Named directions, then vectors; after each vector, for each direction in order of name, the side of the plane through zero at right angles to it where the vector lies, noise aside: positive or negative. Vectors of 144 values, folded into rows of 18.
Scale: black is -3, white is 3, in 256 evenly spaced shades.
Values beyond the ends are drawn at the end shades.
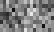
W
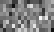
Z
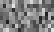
positive, negative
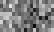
negative, negative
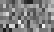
negative, positive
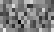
positive, negative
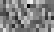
positive, negative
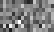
negative, positive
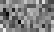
positive, negative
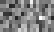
positive, positive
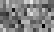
positive, negative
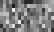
negative, positive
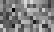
positive, negative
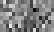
negative, negative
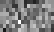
negative, positive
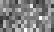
positive, positive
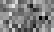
negative, negative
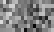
negative, negative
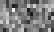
negative, positive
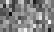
positive, positive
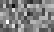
negative, positive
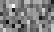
positive, negative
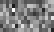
negative, positive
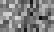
negative, negative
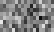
negative, negative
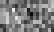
negative, positive
